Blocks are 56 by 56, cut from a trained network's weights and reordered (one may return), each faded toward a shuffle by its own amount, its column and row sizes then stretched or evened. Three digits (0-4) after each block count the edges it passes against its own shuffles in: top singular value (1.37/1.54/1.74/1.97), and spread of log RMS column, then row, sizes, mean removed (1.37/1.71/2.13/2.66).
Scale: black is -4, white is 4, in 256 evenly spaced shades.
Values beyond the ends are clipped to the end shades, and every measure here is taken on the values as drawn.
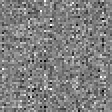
1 3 0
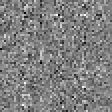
1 3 0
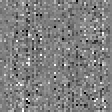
1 4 1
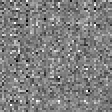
3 3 2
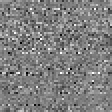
0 0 4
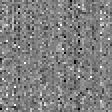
1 3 1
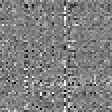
3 4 2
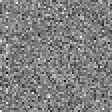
0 2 0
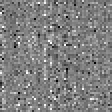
0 3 1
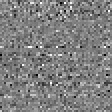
1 1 4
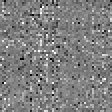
1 3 0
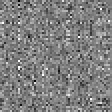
3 4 1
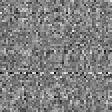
3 0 3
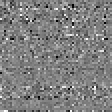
0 2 4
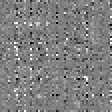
2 4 3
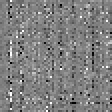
2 4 2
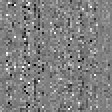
0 4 0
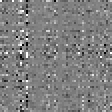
3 4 4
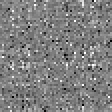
0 2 0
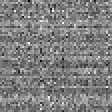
3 2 0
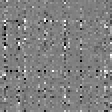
2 4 3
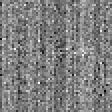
4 0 1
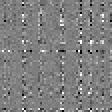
4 4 3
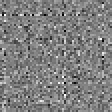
2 3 3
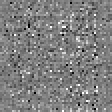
1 3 1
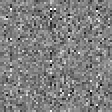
1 3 1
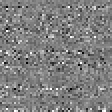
0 2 4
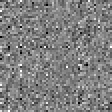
1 3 1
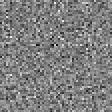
2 2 1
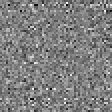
2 2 2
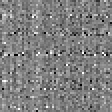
2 0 3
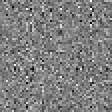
2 3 1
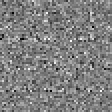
2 0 3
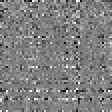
2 3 4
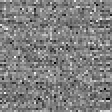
2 1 0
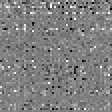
0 1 4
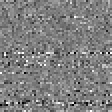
1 0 4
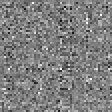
0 2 3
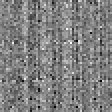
4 2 1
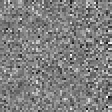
3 3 1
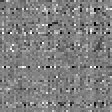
2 0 4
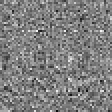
3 1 2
